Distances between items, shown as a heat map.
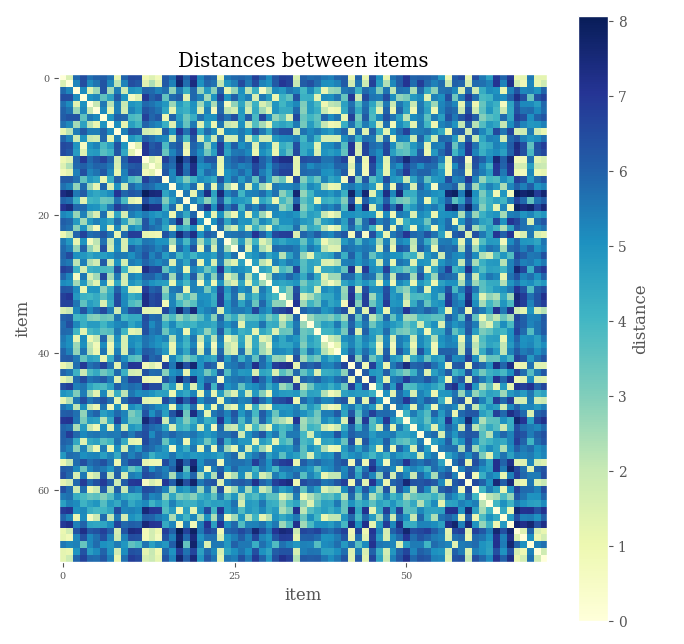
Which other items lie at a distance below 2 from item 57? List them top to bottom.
21, 49, 68
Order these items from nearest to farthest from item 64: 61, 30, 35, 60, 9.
60, 9, 30, 35, 61
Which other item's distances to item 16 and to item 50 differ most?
25
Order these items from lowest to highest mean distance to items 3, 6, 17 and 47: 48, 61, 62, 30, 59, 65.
61, 62, 65, 30, 48, 59
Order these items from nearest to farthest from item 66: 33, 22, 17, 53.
22, 53, 33, 17
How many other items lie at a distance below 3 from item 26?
7
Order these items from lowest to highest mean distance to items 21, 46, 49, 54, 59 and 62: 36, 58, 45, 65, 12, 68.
68, 36, 58, 12, 45, 65
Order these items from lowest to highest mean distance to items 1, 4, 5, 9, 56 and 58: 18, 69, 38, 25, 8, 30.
38, 30, 25, 69, 8, 18
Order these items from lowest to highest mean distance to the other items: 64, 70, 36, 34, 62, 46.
46, 64, 62, 36, 34, 70
